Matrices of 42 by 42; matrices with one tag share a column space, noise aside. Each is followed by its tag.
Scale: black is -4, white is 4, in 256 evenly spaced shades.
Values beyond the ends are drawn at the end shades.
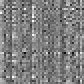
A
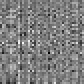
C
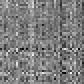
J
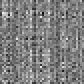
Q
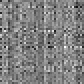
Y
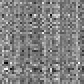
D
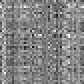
Y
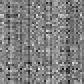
D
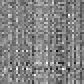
D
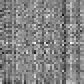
C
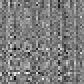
J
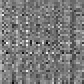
C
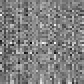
C
